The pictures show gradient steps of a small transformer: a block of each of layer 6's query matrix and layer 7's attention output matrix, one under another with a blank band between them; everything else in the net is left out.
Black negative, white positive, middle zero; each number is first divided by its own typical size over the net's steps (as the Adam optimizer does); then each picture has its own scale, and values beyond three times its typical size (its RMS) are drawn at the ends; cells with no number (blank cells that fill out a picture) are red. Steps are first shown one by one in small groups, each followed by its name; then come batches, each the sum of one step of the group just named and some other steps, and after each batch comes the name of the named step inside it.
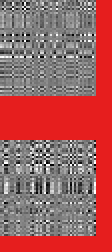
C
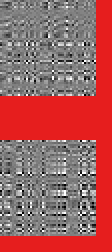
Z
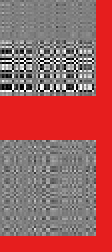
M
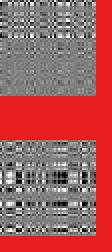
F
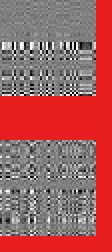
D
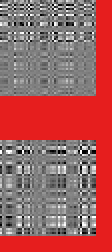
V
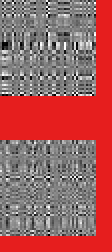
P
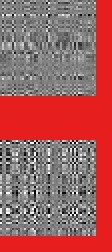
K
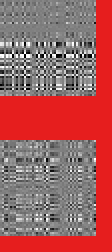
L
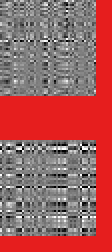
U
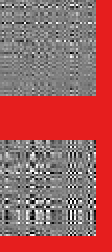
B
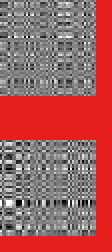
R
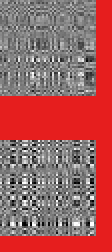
K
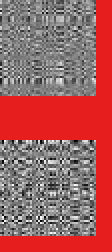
Z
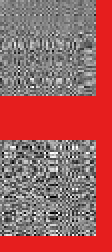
D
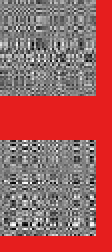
L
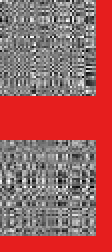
F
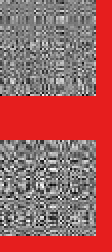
D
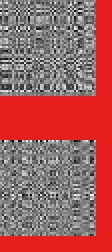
M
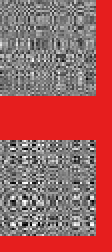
L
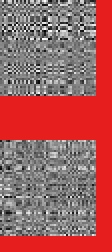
R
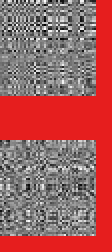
C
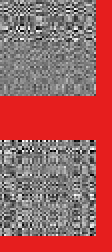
V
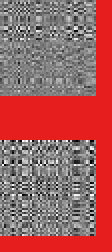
C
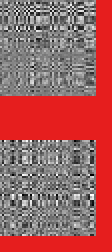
Z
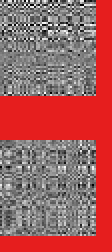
V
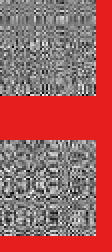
D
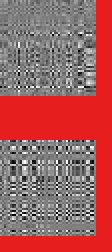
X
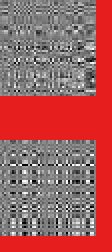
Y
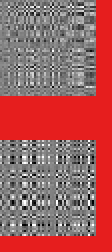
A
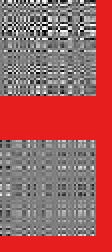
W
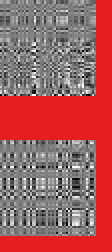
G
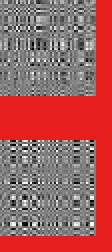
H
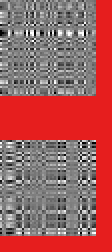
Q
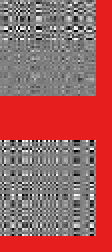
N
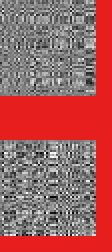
Y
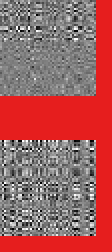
N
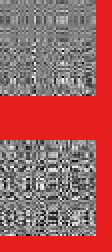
G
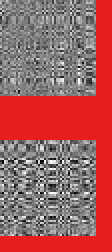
Y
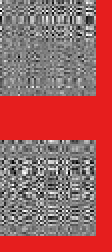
X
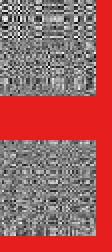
Y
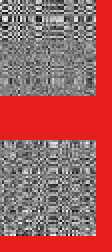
Y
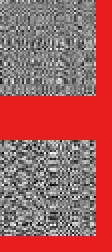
H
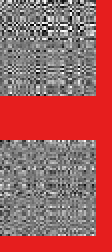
W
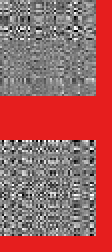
N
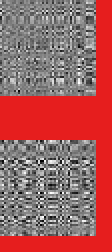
Y
